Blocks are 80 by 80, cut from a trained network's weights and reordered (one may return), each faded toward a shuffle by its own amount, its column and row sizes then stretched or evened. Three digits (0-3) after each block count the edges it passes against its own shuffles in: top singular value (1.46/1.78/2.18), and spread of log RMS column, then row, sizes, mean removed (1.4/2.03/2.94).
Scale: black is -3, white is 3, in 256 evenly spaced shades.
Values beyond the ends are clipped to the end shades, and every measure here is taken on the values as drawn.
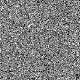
0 1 1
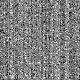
2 0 1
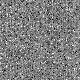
0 0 0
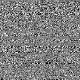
0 0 3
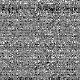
2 2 2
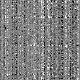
3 3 2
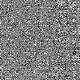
0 2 0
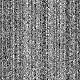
3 1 0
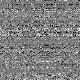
1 0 3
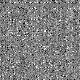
0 0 2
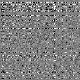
2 2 3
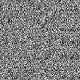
2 1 1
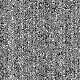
1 0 0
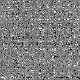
0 2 2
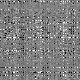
2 2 3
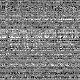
3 1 3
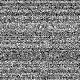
3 0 0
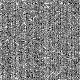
2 0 1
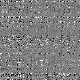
0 2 3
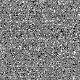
0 1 0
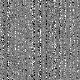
1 3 0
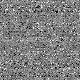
0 0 2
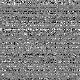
2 1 3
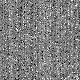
1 1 0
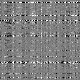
3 1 3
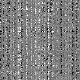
3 3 2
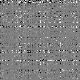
1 2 3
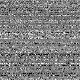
2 0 3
